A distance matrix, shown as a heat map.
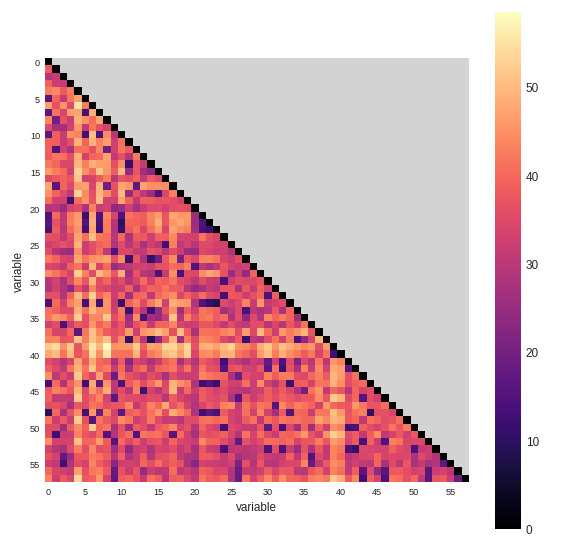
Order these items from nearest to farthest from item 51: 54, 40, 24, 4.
54, 24, 4, 40
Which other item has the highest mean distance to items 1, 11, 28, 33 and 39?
6
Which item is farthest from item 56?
4
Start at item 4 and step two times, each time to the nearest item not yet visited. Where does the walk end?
20
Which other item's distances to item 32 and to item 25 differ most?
16
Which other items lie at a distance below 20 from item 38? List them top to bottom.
11, 14, 27, 34
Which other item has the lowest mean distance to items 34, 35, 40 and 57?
13
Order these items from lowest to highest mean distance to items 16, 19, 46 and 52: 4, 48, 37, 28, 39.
28, 48, 37, 4, 39
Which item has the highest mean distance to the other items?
39
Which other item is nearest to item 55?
2
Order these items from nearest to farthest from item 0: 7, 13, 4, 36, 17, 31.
7, 31, 36, 13, 4, 17
